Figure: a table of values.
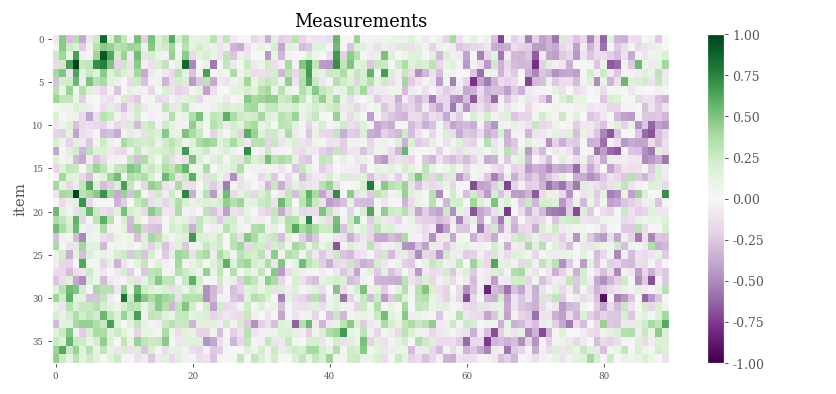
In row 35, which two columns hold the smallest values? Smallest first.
63, 60
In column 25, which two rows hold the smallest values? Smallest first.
17, 20
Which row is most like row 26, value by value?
19
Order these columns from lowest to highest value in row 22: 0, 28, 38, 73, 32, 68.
68, 28, 32, 73, 38, 0
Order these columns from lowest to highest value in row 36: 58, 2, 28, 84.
58, 84, 28, 2
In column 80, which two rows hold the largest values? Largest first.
33, 4
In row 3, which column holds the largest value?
3
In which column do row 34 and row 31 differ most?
64
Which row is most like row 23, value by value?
28
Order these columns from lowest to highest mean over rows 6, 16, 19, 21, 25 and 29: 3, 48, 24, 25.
48, 24, 25, 3
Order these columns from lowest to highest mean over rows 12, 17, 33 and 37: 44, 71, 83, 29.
71, 83, 29, 44
